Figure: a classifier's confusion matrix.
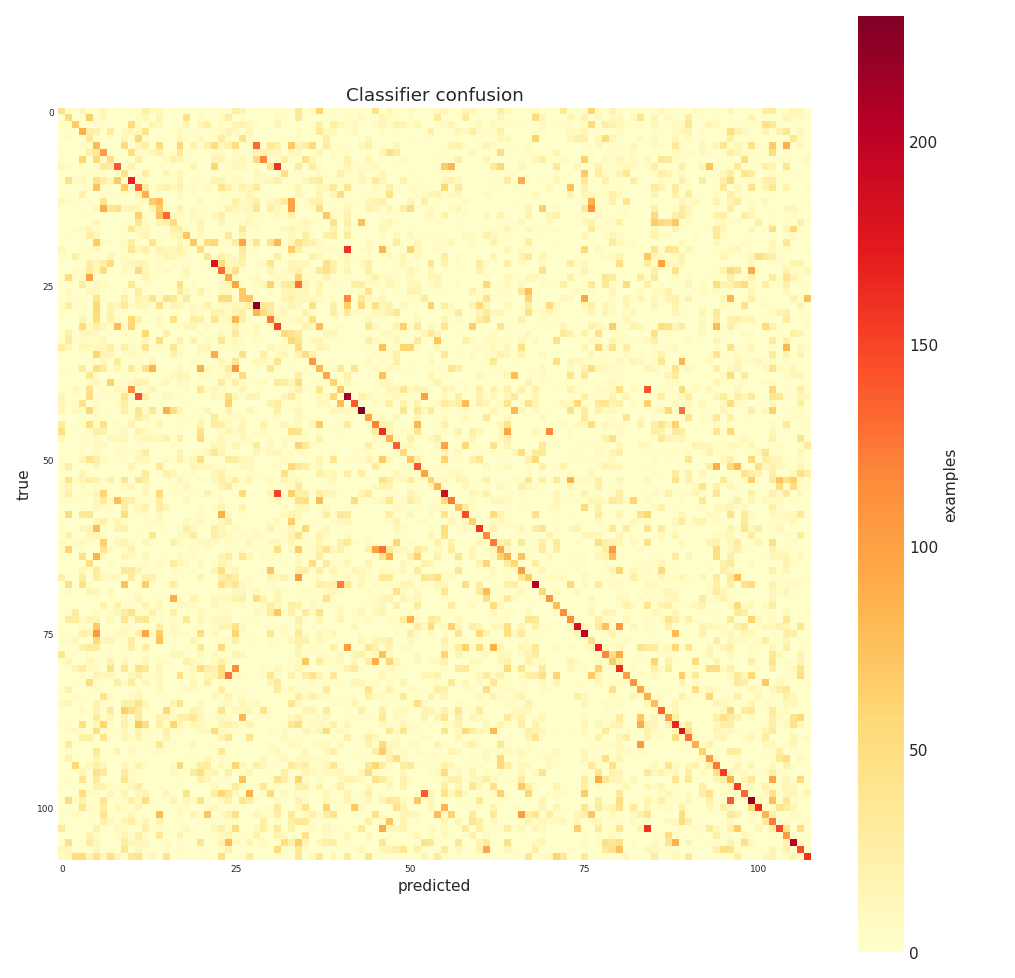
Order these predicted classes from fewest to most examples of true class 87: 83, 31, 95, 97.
31, 97, 95, 83
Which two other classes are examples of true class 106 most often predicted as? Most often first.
61, 80
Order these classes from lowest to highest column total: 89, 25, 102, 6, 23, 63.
63, 89, 6, 25, 23, 102
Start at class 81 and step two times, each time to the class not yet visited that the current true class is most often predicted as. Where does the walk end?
4
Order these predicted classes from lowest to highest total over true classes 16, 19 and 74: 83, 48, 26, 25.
83, 48, 25, 26
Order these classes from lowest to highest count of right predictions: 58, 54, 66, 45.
54, 66, 45, 58
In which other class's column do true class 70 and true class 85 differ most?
16
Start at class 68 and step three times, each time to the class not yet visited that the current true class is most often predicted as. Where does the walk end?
93
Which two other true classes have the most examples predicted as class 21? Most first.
101, 19
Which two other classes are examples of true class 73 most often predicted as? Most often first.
50, 99
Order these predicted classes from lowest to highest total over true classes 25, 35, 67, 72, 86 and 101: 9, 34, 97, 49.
49, 9, 97, 34
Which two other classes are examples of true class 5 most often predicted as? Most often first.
28, 104
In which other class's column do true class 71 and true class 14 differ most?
76
